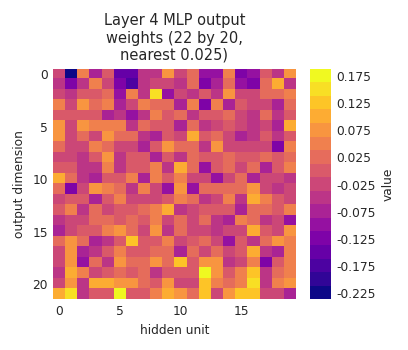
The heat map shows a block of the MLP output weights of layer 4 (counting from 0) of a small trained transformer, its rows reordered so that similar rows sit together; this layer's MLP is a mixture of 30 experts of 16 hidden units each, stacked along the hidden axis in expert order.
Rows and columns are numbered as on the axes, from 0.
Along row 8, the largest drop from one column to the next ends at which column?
5
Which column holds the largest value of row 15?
16
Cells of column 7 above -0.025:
13
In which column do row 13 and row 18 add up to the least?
2
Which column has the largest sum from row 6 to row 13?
4
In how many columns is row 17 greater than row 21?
2
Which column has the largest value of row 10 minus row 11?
1
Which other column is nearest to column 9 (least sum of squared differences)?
11
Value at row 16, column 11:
0
